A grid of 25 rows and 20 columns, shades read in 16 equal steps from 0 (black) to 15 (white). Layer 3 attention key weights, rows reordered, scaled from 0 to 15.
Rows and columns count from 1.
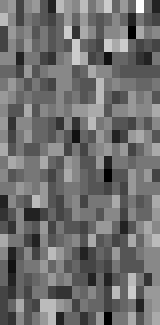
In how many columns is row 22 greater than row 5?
9
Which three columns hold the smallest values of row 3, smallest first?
17, 10, 1
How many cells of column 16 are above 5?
13
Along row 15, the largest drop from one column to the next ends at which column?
7
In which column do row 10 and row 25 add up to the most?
20
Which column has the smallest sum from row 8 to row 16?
14
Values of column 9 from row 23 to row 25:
3 8 6
